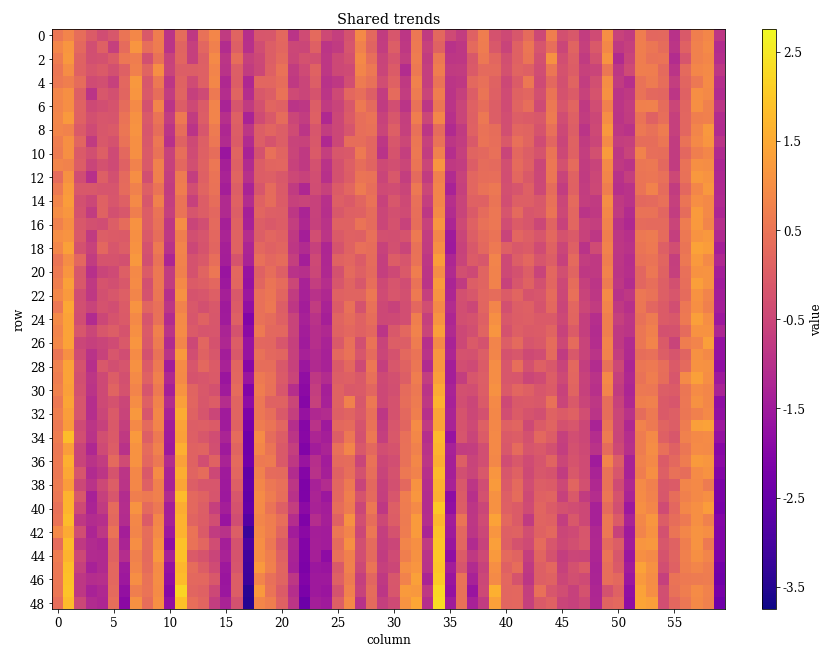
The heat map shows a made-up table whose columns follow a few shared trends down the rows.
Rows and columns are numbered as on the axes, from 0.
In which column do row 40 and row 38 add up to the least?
17
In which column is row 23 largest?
1
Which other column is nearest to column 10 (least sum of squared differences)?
51
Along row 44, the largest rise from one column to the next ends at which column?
18
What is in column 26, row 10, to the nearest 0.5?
0
